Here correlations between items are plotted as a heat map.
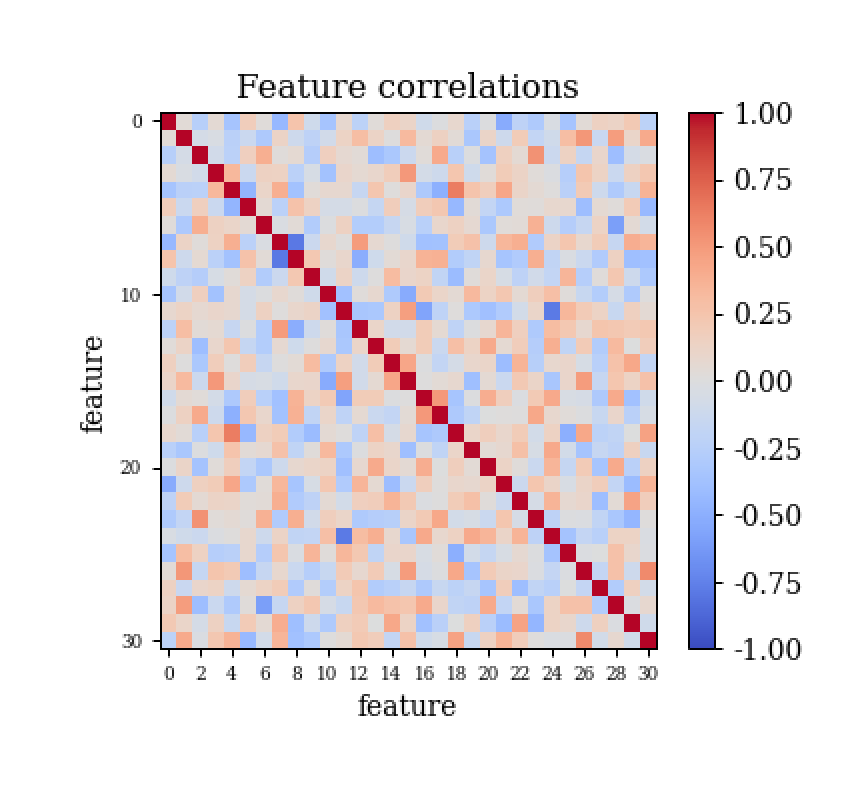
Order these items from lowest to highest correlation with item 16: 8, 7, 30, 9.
7, 30, 9, 8
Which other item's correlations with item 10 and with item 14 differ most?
15
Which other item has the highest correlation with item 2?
23
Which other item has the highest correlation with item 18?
4
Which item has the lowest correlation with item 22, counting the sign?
27
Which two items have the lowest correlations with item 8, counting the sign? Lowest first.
7, 12
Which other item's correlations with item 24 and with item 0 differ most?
11
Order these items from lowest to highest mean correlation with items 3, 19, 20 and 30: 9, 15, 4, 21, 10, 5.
5, 9, 10, 15, 21, 4
